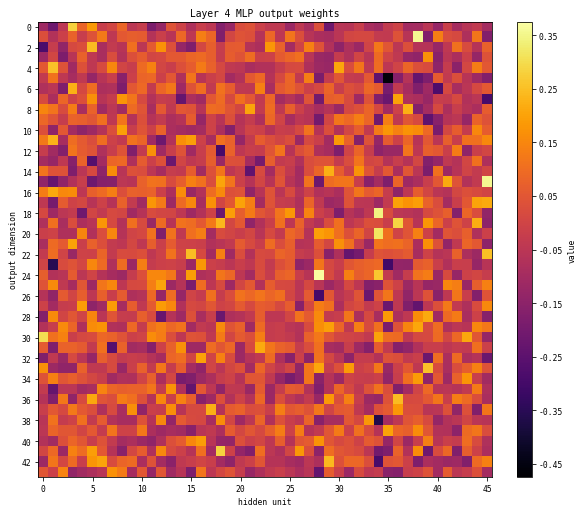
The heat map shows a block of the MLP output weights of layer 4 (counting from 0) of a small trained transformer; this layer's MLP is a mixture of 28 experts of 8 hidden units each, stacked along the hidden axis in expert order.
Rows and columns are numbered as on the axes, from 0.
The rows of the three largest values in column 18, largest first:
41, 19, 15
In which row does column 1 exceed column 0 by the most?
28
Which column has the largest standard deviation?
34
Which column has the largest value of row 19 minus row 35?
36
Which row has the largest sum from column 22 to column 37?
20
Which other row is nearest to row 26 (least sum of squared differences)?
3
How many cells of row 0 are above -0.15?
42
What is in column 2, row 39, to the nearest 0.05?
0.05
